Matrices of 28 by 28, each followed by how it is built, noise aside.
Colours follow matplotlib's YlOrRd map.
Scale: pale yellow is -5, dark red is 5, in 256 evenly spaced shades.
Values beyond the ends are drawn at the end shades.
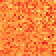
upper triangular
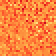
upper triangular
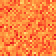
Hankel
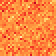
Hankel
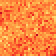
smooth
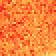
smooth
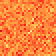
Hankel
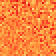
upper triangular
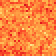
smooth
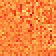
upper triangular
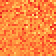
upper triangular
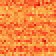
blocks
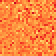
upper triangular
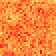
smooth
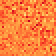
upper triangular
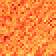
Hankel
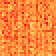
blocks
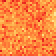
smooth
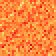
Hankel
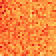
smooth
